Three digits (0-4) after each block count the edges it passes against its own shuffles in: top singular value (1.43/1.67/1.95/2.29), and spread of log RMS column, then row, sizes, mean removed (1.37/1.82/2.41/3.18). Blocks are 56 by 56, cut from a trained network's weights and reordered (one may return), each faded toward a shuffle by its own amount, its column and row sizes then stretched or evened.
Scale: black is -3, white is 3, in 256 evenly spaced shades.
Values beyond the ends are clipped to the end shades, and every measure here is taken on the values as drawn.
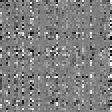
0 4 3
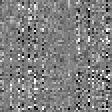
1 4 2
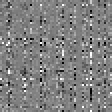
0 4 2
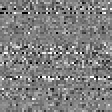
1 0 4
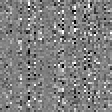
0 4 1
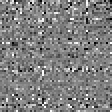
0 2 4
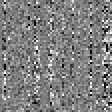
0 4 0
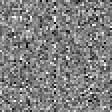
2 2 0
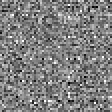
2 0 2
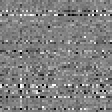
2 1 4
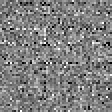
1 0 2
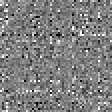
1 3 2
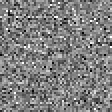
1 0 1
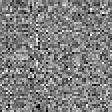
3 1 1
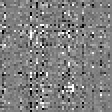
0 4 3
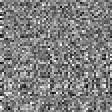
4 1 2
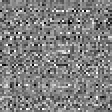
3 0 4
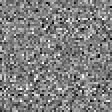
2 0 2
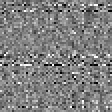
3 1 3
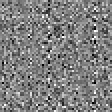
2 3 0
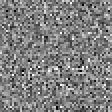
0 1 2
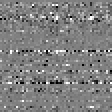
2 1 4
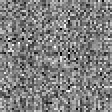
3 1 0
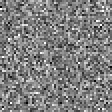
1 0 0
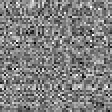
4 0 2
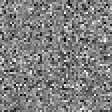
0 2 2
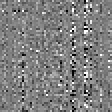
2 4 1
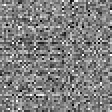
3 1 1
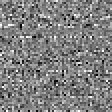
0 1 3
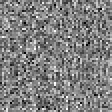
2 0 0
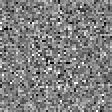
0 1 1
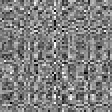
4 2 2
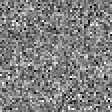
1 0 1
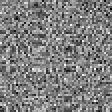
3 0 0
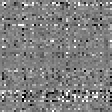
0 2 4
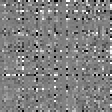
0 4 3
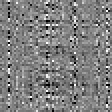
3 4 0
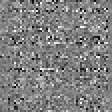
0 3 3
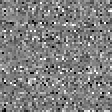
0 1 3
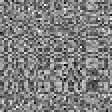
4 0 0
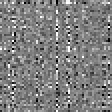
3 4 2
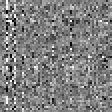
3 3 1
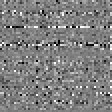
2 1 4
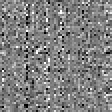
0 4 1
